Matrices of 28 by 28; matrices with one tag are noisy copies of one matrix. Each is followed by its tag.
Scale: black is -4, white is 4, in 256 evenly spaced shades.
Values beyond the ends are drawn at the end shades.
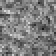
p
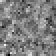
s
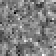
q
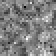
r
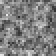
s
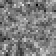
q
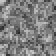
s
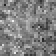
p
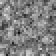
s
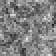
r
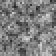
r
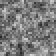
q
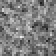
p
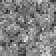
r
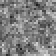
q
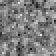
q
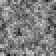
s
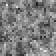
q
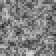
s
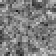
q
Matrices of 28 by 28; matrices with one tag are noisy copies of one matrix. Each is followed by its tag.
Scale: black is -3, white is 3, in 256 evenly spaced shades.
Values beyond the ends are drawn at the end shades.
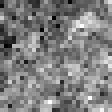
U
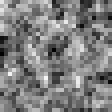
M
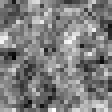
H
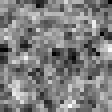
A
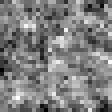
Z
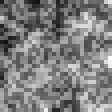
U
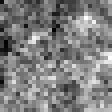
U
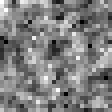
M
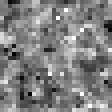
H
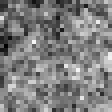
U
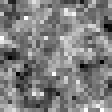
H
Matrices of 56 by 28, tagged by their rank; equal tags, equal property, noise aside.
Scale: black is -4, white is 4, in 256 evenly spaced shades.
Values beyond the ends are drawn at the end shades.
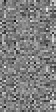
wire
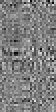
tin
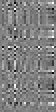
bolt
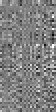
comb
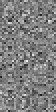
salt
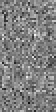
salt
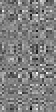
comb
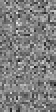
salt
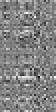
tin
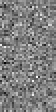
wire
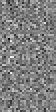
wire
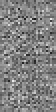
salt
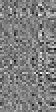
wire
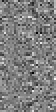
wire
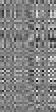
bolt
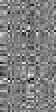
comb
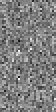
salt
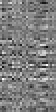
comb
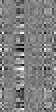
bolt
